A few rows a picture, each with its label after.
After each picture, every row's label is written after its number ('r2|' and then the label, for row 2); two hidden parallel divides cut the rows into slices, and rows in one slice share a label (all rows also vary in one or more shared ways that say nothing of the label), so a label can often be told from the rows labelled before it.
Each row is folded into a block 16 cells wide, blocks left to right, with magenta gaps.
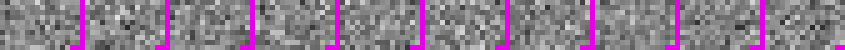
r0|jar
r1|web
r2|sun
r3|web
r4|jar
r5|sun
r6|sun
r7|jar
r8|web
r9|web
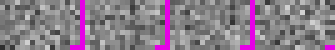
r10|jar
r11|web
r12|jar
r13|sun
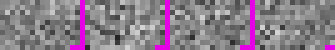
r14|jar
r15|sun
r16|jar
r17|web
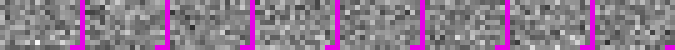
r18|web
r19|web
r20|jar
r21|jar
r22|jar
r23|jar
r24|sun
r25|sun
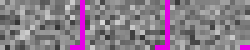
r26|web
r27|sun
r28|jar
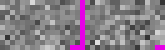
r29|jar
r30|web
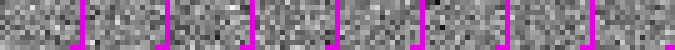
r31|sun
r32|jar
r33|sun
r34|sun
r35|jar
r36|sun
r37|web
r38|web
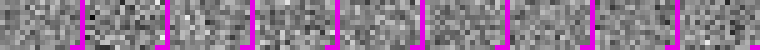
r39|jar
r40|web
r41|jar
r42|web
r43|sun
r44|jar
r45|jar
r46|jar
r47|web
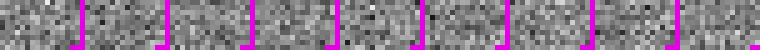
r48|sun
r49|web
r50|jar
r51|jar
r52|sun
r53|web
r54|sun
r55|sun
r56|web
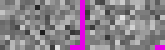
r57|sun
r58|sun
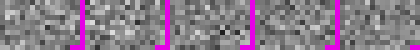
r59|sun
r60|web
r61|web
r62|sun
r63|jar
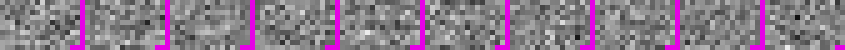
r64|web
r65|web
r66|jar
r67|sun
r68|web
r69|web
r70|jar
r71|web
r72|sun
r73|sun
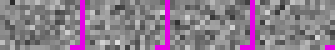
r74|sun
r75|jar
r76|sun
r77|sun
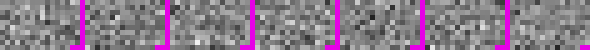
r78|web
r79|web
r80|web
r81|sun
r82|sun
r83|sun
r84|web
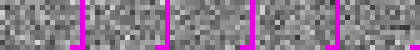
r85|web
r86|jar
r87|jar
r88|jar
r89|web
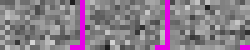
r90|sun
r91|web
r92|sun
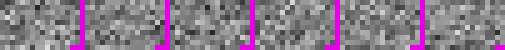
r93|sun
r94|sun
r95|sun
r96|sun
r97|web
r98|jar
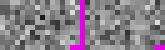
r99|web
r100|sun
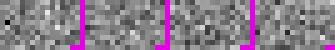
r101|sun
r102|jar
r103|sun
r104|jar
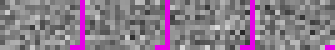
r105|jar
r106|jar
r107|sun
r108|jar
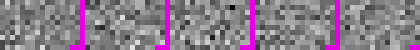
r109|jar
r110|sun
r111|web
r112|sun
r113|jar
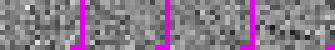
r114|web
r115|jar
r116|jar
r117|sun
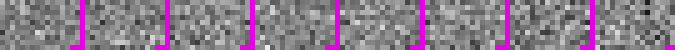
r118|jar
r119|web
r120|sun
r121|jar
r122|sun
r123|jar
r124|sun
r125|web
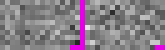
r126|sun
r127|web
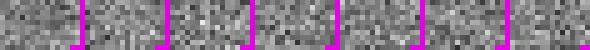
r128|web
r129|sun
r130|sun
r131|sun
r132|web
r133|sun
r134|web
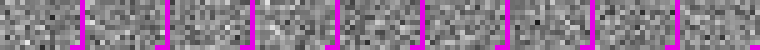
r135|web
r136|web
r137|sun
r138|web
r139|sun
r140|jar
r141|jar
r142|jar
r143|jar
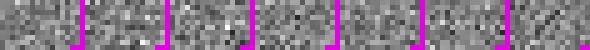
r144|jar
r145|web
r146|sun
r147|web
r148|jar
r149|sun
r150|jar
